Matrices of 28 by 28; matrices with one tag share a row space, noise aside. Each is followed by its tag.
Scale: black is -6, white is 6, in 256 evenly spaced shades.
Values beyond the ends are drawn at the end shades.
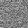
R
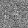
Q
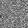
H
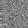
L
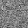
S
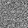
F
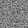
Q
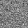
R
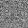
R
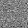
F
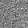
Q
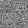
R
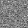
F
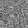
L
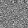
L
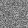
Q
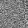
H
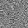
L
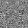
S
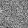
R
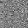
L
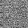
R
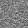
Q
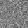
L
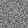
L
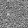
S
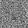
H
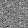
S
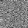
L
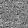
R
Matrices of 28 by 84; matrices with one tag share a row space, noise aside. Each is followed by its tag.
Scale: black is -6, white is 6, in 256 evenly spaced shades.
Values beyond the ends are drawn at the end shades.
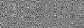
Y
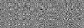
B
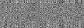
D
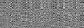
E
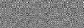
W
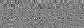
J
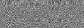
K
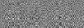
K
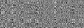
Y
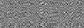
B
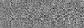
E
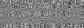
E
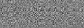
J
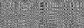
B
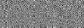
D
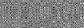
E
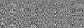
Y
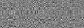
J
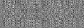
K
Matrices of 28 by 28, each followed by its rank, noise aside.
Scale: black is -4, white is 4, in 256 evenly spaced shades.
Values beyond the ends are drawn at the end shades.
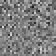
eight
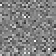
six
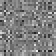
four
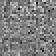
eight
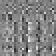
three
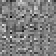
six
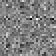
six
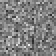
eight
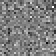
eight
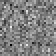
eight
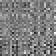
three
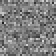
eight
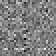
six
